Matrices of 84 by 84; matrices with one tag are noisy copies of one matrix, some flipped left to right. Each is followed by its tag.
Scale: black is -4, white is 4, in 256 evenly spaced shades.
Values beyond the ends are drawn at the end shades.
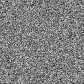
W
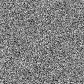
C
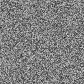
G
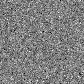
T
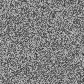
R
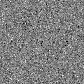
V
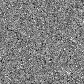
V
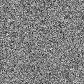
W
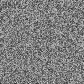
T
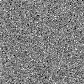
C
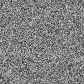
R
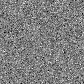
V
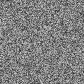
V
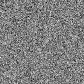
V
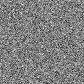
T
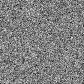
W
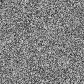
V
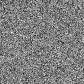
R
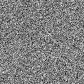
G
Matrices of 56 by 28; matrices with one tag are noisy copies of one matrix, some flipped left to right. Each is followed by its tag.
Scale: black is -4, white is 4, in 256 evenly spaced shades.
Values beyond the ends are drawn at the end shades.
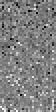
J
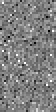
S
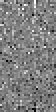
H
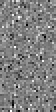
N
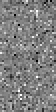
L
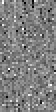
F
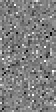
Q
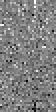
H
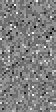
Q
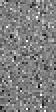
N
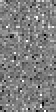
N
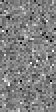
S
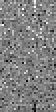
H
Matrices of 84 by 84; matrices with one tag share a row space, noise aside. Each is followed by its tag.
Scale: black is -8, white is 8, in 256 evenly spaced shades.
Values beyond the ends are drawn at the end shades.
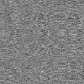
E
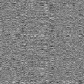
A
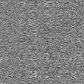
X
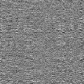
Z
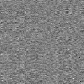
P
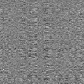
X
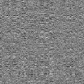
A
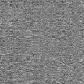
Z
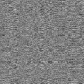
E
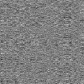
P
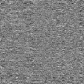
Z
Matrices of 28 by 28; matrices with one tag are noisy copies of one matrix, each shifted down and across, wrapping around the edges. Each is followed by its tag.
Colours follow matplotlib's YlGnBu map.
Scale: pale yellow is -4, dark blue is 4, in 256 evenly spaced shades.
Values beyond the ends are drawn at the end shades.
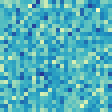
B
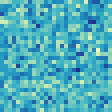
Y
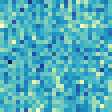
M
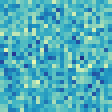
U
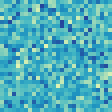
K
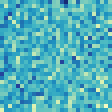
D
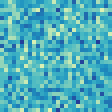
M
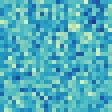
Y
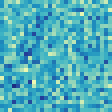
Y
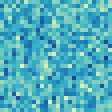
M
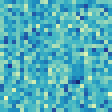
B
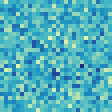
K
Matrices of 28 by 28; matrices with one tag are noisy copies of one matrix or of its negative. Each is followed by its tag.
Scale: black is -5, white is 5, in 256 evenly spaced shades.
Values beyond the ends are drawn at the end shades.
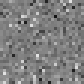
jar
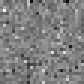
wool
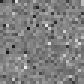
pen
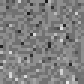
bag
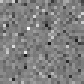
pen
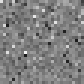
pen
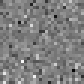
jar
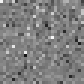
pen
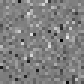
bag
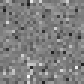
wool
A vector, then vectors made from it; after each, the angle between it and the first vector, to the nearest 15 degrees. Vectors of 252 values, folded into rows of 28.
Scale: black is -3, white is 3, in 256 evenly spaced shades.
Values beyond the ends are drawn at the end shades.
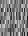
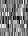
75 degrees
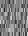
150 degrees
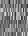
135 degrees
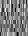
90 degrees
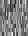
75 degrees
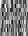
90 degrees
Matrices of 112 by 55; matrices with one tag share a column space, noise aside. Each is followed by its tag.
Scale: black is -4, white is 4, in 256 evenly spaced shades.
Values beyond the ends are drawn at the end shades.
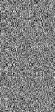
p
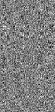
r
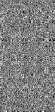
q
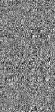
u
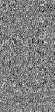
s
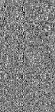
r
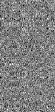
p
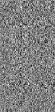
s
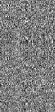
s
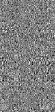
u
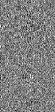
r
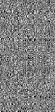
q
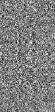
s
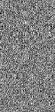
r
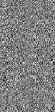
u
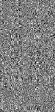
u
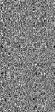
p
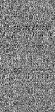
r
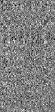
s
